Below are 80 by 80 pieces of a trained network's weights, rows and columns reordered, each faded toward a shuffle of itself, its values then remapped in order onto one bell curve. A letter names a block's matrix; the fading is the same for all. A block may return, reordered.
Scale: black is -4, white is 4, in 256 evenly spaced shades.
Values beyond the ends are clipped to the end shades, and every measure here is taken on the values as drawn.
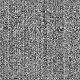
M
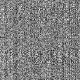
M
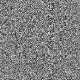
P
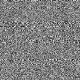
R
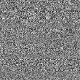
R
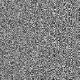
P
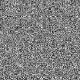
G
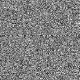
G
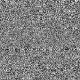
G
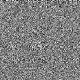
G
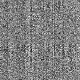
M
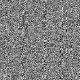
P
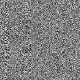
P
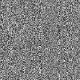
P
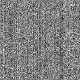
M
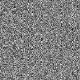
P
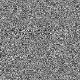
G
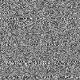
R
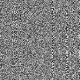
P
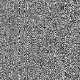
P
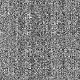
M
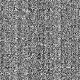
M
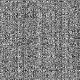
M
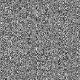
P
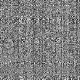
M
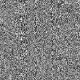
P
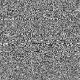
R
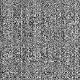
M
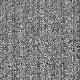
M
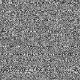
R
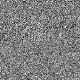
G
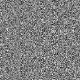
P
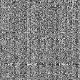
M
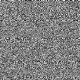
R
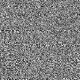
G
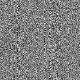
P
